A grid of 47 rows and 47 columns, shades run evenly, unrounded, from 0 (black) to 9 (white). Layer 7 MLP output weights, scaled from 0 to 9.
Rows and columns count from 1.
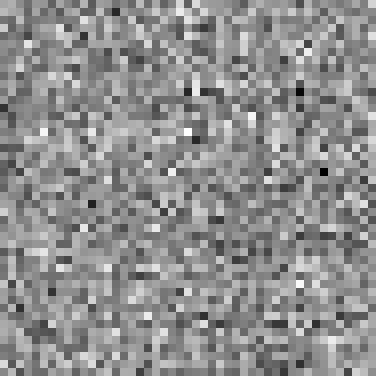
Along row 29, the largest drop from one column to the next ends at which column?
12
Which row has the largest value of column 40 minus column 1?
19
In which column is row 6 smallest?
39
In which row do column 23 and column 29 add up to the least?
41
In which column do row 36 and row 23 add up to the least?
46
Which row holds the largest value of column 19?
40
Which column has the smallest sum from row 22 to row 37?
15
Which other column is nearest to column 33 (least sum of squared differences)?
2
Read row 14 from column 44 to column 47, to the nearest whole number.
3 6 6 5
